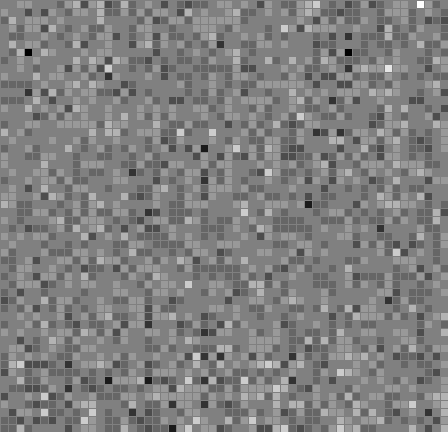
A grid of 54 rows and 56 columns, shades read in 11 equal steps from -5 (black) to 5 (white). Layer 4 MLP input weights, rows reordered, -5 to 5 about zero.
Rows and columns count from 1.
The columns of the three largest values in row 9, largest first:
49, 14, 46
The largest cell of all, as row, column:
1, 53
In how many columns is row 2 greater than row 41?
25
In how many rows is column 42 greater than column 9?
21
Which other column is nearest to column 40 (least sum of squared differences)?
54
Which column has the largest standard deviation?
44
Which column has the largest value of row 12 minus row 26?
39
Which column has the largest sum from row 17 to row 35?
34
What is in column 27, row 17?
3
